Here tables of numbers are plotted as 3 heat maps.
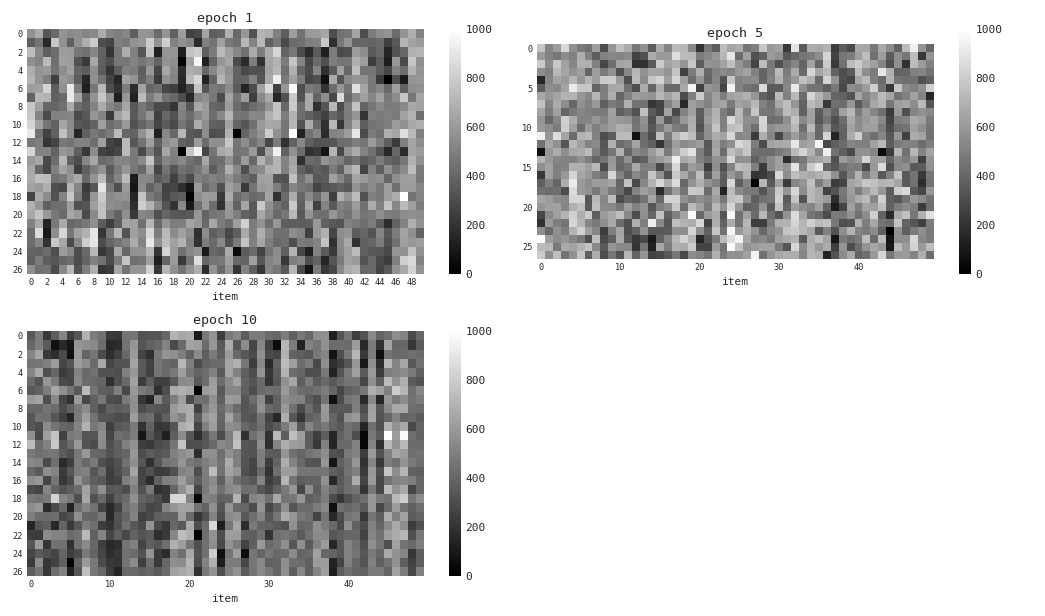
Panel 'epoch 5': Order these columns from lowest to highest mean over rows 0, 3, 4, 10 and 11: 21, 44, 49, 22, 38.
38, 49, 21, 44, 22
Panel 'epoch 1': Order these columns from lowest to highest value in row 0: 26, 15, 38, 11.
38, 26, 11, 15
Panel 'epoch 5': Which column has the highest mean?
24
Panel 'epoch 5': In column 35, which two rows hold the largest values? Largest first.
12, 15
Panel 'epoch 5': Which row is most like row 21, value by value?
5
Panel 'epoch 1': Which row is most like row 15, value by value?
9
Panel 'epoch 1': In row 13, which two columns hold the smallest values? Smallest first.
19, 37
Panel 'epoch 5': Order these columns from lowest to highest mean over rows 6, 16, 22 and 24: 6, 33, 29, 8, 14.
29, 8, 6, 33, 14
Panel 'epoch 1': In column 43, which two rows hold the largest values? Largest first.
19, 12
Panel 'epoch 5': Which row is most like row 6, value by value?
3
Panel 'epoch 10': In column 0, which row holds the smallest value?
21
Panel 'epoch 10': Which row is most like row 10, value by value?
17
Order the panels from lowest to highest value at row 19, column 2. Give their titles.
epoch 10, epoch 1, epoch 5
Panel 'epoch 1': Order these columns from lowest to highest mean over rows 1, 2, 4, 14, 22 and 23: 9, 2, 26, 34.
2, 9, 34, 26
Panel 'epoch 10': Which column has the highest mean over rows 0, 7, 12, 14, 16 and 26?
19
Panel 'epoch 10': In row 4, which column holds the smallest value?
38
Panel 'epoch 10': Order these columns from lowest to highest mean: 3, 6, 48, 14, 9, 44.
14, 44, 48, 9, 3, 6
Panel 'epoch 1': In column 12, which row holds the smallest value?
22
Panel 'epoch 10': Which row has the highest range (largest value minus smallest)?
11
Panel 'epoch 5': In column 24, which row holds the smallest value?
8
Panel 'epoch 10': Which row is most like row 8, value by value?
13
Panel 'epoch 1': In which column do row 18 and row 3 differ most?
47
